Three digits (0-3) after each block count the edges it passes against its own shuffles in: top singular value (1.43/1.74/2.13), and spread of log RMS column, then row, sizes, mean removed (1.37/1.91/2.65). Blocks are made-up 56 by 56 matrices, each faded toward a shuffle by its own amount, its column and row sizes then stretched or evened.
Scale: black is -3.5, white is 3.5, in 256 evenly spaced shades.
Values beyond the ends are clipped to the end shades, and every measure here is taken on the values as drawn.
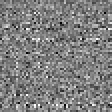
2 1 2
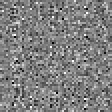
1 2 0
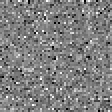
0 0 1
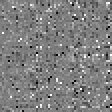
2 2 1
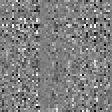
2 3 2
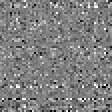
2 1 3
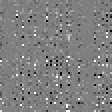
0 3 2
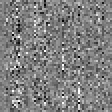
1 3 0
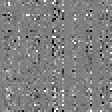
0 3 2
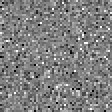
1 0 0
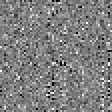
2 2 0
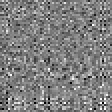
3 2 2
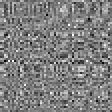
3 1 2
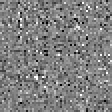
1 2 1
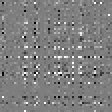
3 3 3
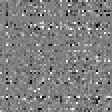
0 2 3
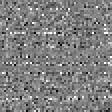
1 0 3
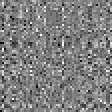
3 2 1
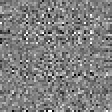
3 2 2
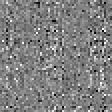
2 2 1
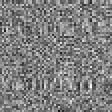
3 1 0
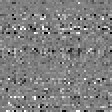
1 1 3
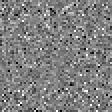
0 0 2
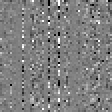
2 3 1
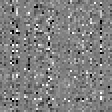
2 3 1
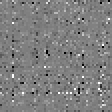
0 2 2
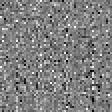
2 2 0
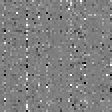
1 2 1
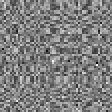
3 1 0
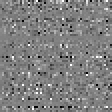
0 2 3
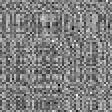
3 0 0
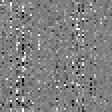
2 3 0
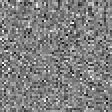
2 1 0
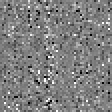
0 3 1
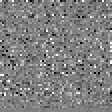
0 1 3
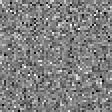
1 0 0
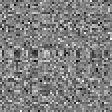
3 0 2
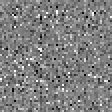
0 1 1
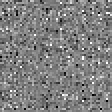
0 2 2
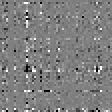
2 3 2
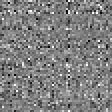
2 2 2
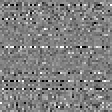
3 0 3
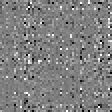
0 3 2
